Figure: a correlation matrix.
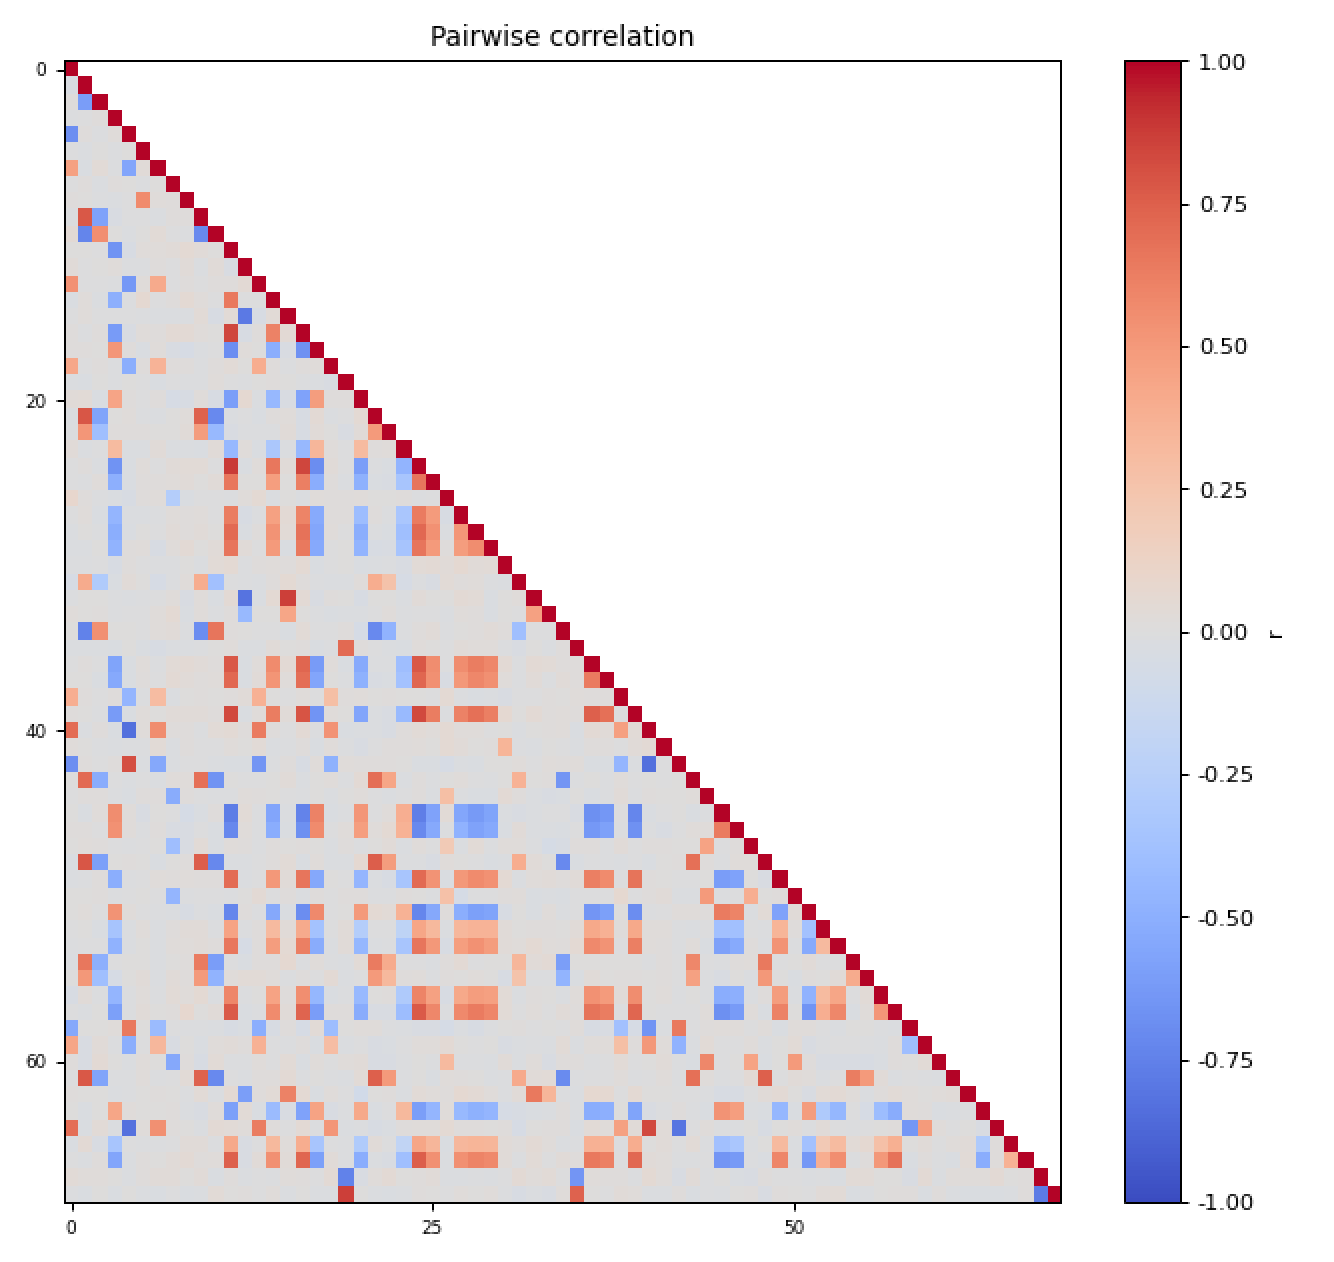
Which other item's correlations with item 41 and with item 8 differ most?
5
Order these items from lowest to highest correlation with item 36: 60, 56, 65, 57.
60, 65, 56, 57
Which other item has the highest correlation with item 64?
40
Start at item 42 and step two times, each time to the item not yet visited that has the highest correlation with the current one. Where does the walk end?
58
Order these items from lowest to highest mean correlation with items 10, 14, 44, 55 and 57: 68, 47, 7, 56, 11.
7, 68, 47, 56, 11
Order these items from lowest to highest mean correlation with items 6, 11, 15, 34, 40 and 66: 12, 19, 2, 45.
45, 12, 19, 2
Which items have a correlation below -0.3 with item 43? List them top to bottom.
2, 10, 34
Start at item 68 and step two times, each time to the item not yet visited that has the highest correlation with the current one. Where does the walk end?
35
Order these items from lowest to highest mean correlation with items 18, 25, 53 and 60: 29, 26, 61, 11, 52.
61, 26, 52, 29, 11
